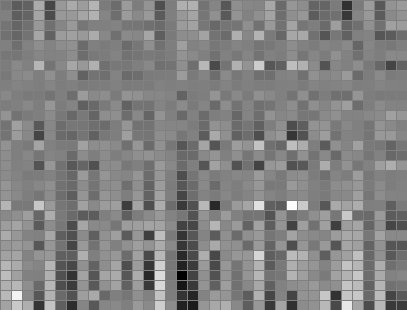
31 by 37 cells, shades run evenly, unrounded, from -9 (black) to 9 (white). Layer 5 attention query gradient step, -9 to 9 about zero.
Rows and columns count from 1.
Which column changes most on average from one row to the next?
27
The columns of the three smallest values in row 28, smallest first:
17, 14, 7
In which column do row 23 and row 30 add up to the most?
2
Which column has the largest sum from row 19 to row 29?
15
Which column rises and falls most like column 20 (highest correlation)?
16
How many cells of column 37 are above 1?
5
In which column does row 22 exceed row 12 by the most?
32
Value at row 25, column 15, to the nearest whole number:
3
